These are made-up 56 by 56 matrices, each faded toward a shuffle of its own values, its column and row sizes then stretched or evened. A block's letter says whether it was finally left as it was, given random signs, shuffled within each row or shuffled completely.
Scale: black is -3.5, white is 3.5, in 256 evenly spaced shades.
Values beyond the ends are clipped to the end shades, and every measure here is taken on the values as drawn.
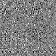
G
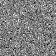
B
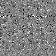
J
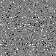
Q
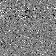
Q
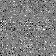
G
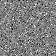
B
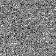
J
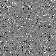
J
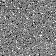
B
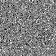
B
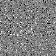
G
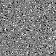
Q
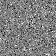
B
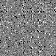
G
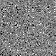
G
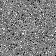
B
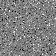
B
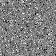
B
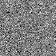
J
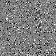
J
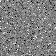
B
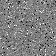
B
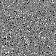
Q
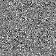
J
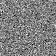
B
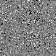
J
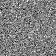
B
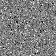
B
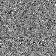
Q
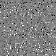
J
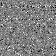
Q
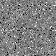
Q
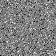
Q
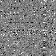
G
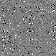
J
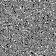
B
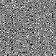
G
